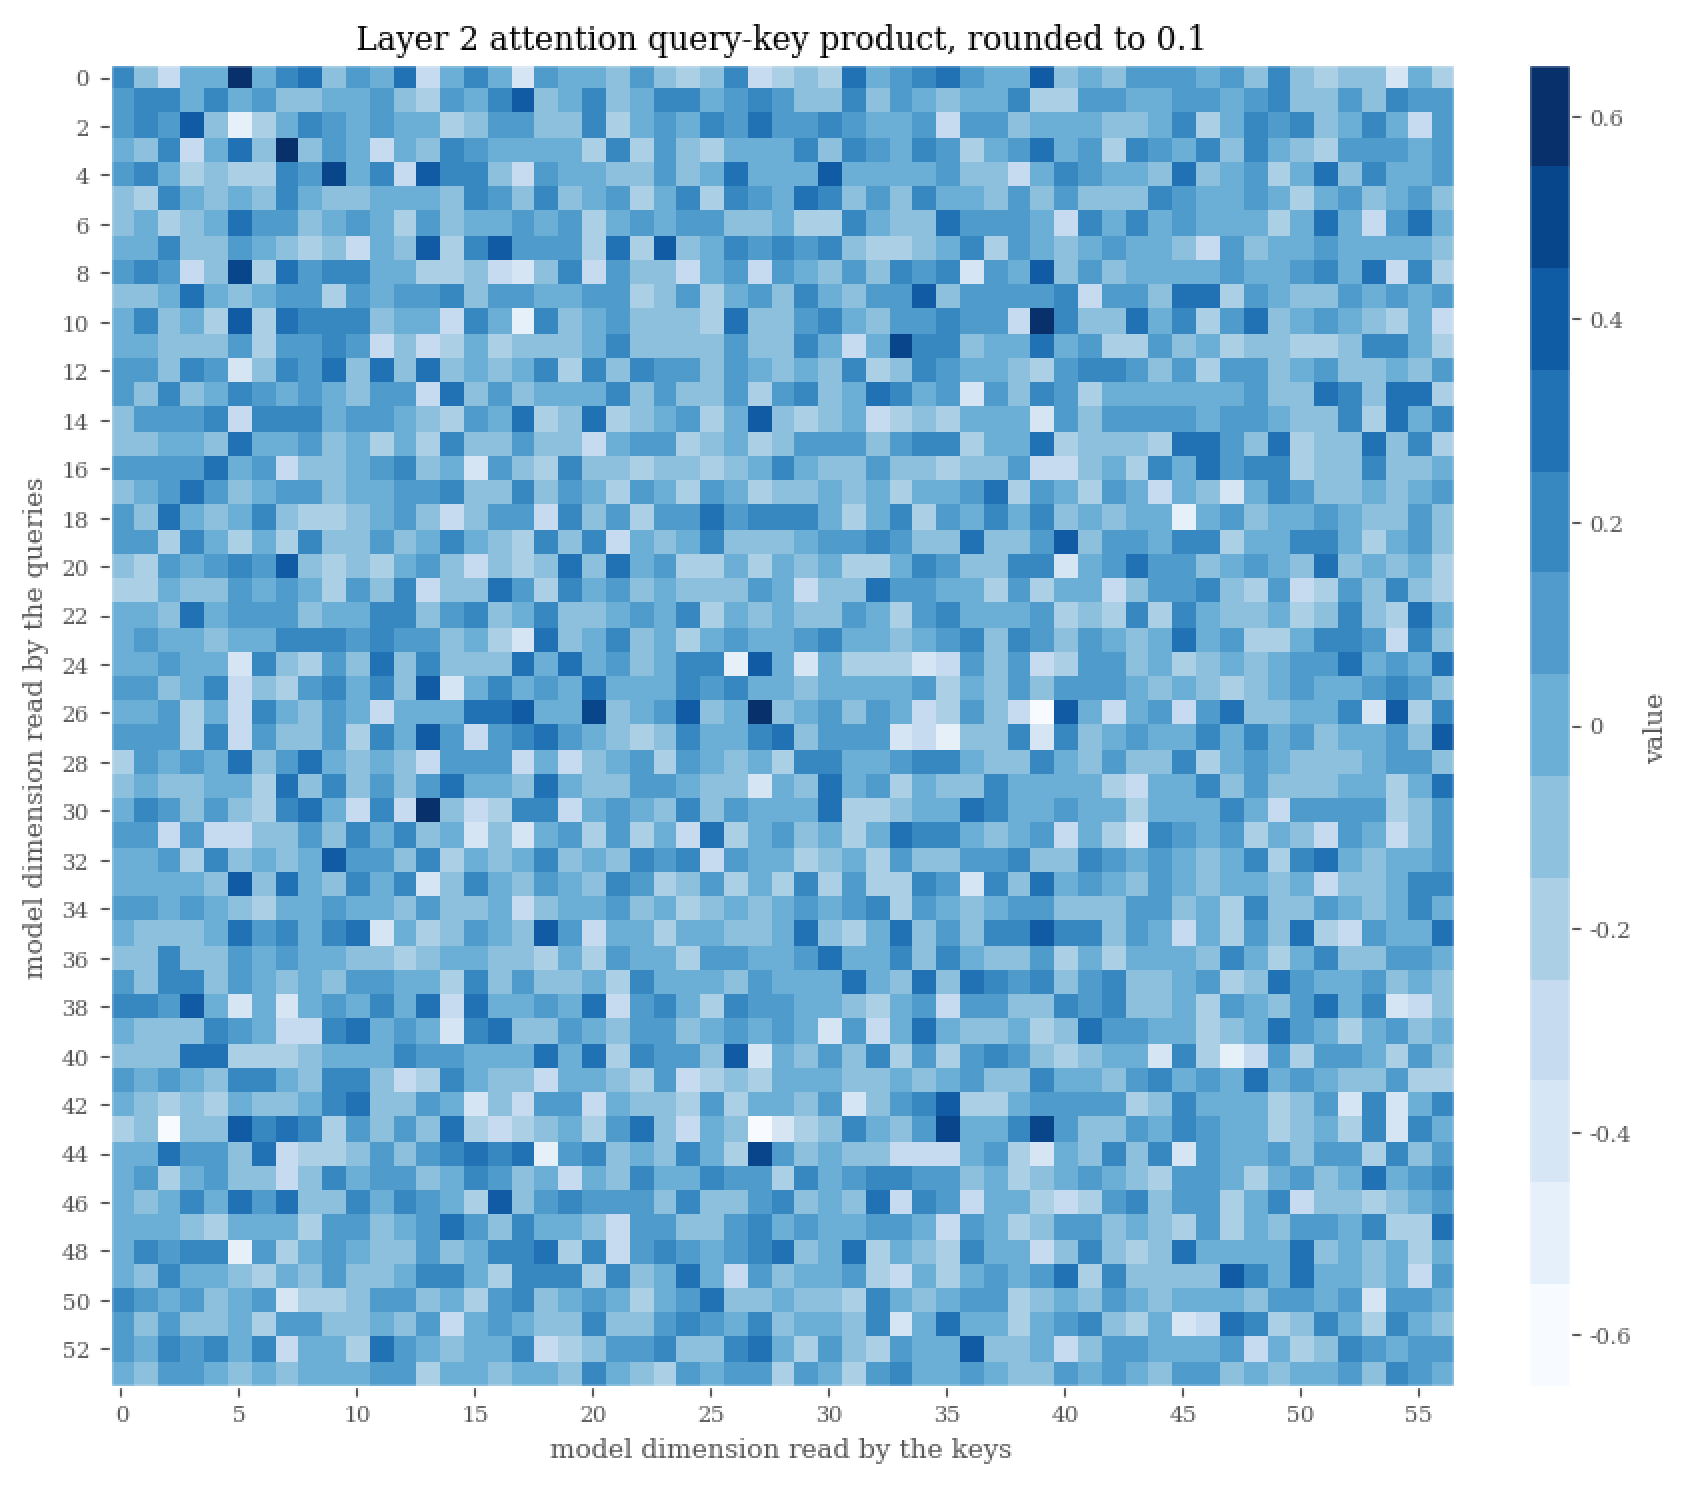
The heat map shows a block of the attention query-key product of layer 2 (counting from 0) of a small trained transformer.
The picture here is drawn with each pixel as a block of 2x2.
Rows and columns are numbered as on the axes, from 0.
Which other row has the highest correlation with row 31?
42
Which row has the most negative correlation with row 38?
3
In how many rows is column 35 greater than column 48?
22
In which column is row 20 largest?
7
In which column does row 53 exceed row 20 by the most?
40
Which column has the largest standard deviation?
5
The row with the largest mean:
1
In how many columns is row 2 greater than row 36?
31
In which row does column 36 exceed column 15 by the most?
30
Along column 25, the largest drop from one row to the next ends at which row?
32
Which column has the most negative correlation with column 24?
39
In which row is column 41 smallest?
9
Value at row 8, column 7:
0.3
